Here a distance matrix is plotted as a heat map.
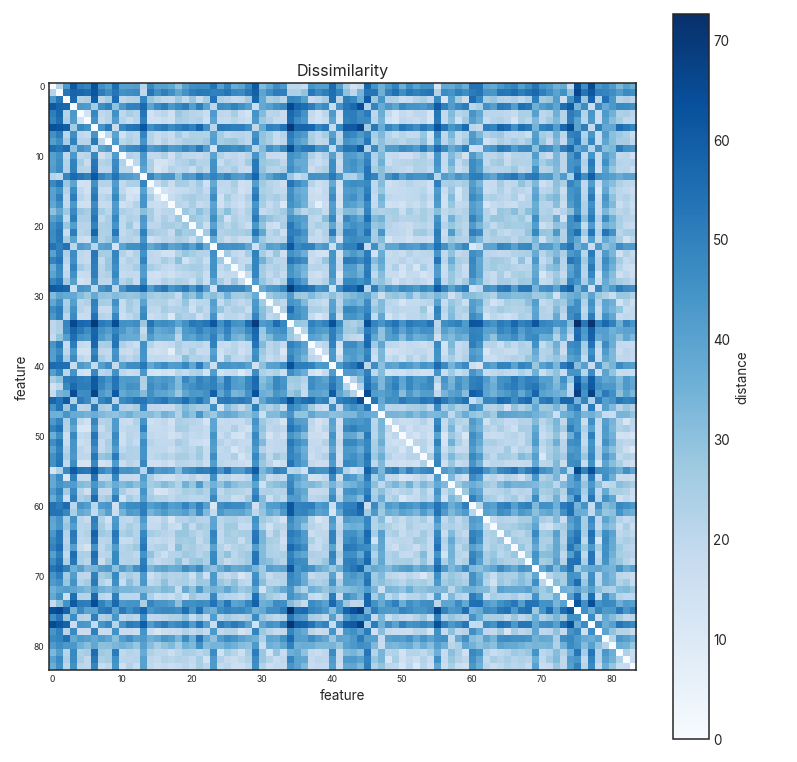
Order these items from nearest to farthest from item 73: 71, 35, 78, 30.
78, 71, 30, 35
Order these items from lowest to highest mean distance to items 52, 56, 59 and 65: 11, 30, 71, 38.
38, 11, 71, 30
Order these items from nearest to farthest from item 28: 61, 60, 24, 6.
24, 61, 60, 6
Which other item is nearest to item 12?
15
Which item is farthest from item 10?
75
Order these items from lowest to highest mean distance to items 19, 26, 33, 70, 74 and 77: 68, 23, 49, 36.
49, 68, 36, 23
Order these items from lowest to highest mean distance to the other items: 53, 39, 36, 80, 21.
39, 53, 21, 80, 36
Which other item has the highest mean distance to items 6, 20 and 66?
34
